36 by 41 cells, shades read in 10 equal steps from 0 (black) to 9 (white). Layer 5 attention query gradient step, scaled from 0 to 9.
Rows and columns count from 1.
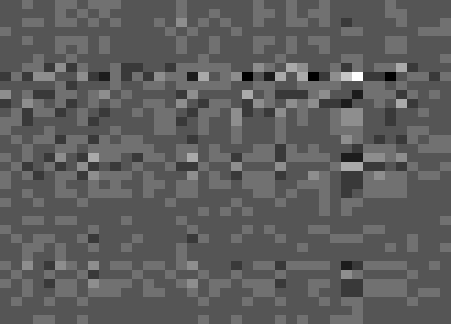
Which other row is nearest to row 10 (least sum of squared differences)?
21
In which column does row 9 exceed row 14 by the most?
33
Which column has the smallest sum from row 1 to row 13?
23
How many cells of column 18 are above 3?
13
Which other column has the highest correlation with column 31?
19
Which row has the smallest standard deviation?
35
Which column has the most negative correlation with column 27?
38
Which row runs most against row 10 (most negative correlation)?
16
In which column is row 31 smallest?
9
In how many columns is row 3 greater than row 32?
10
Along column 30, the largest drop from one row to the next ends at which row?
12
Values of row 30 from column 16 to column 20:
3 4 5 3 3
